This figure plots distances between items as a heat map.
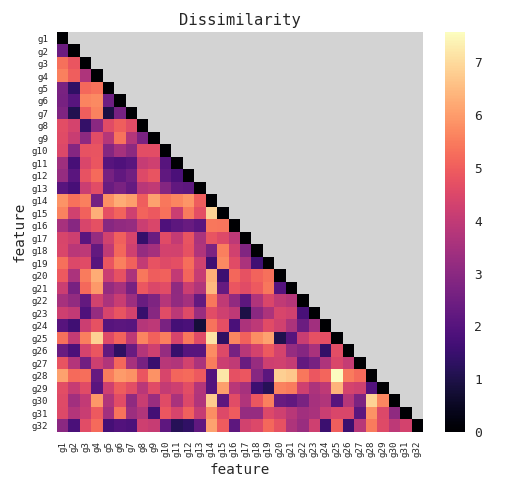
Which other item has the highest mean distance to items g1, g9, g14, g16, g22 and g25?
g28
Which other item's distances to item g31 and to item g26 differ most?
g6
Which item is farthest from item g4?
g25
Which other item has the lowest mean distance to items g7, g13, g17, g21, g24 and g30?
g2
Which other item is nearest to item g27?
g9
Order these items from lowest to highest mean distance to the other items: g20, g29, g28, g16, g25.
g16, g29, g20, g25, g28
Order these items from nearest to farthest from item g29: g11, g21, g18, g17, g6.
g18, g17, g11, g6, g21
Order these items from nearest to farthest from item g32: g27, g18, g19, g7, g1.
g7, g1, g27, g18, g19
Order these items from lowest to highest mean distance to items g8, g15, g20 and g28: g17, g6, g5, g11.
g17, g11, g5, g6
